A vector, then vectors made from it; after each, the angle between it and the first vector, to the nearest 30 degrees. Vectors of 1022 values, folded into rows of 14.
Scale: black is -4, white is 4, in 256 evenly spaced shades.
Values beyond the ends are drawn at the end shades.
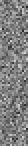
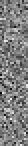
90 degrees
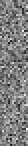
150 degrees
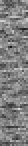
60 degrees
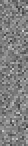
150 degrees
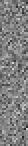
150 degrees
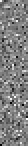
90 degrees
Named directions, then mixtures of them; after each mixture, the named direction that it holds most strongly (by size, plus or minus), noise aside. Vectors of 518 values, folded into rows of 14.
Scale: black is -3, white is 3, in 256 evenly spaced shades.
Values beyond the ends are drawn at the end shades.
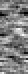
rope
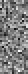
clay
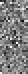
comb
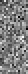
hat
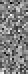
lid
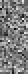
clay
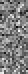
lid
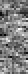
rope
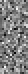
clay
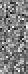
clay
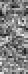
rope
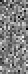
hat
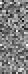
lid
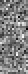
hat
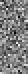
comb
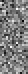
comb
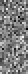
hat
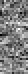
rope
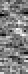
rope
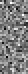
clay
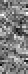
rope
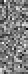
clay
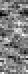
rope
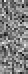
clay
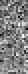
hat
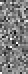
comb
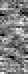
rope
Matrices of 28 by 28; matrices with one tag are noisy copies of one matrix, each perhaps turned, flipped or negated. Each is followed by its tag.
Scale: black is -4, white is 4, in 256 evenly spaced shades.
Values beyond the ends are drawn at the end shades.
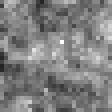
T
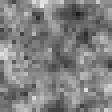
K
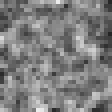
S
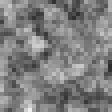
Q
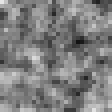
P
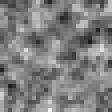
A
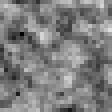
Q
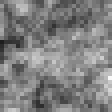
T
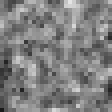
S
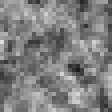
Q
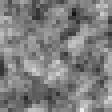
Q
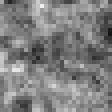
T
